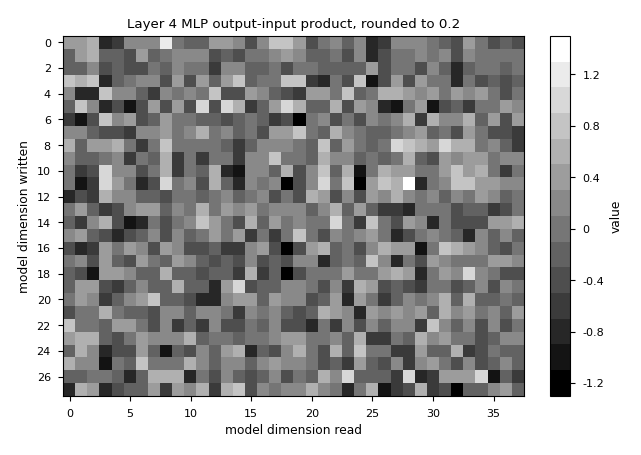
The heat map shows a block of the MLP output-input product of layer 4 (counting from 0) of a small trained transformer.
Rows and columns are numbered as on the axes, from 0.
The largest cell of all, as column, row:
28, 11
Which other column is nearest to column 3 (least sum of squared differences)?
26
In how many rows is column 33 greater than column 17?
12
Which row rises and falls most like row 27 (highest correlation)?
5
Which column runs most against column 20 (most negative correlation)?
0
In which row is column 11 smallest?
20
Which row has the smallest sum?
2
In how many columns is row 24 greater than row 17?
15
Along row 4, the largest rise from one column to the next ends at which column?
3
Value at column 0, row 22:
0.8
